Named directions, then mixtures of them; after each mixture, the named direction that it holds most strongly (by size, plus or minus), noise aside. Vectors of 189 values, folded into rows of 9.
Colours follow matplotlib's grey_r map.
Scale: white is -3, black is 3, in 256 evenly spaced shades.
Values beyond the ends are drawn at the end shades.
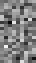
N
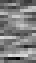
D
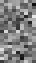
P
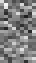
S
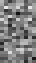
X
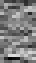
D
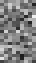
P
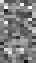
X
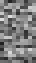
X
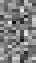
N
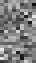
P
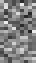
S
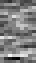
D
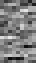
D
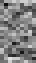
S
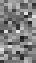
P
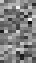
P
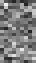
S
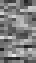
D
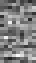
D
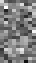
S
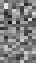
N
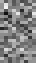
S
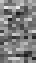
X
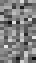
N
